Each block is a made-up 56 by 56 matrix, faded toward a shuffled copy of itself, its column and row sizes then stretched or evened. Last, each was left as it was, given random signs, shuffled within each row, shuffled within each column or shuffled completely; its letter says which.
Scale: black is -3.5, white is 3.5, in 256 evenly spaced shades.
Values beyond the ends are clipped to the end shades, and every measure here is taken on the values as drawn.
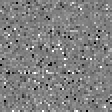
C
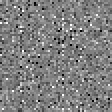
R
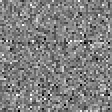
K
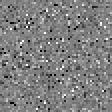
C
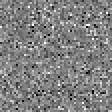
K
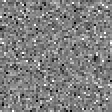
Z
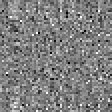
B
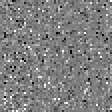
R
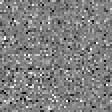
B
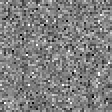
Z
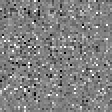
K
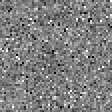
Z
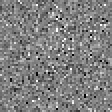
R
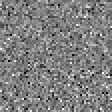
C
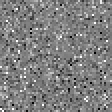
R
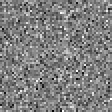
R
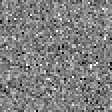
Z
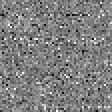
C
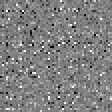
K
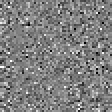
B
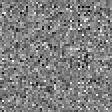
K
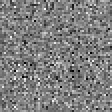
K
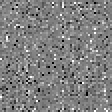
B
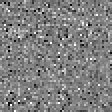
B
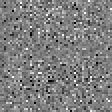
K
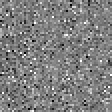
R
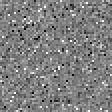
Z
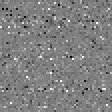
C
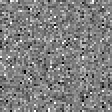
R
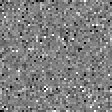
C
